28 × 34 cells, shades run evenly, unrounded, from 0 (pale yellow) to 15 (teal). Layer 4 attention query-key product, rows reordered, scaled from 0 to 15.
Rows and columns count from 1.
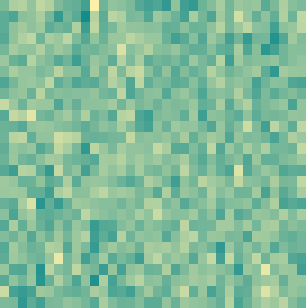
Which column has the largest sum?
10
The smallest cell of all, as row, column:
1, 11
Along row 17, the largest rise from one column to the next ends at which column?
9
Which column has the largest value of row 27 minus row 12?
28
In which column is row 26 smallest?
16
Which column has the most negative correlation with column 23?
14
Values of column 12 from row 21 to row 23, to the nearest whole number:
11 10 8
